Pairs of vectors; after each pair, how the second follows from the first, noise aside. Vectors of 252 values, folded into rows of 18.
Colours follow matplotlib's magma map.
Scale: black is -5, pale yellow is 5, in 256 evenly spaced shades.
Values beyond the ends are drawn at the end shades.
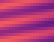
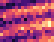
negated, scaled up.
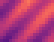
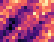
reversed, negated, scaled up.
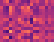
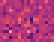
partly zeroed.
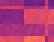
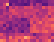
reversed, negated.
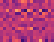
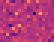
wrapped around, negated, partly zeroed.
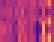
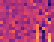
sign-scrambled.
